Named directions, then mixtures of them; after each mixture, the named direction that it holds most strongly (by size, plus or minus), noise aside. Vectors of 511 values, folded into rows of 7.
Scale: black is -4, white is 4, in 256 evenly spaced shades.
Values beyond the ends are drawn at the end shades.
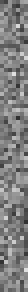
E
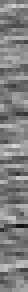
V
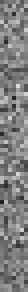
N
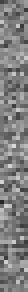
E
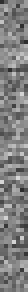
E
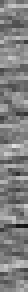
V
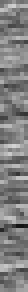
V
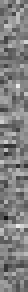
V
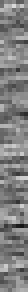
V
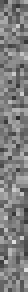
E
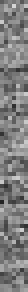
N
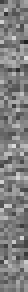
E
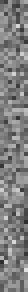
E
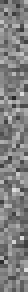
E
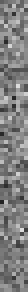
N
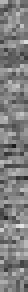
V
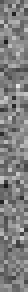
N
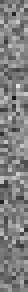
N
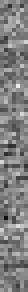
V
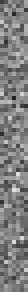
N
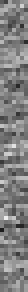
V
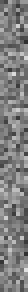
E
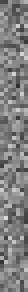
E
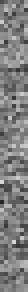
N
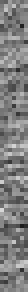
V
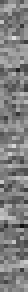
V
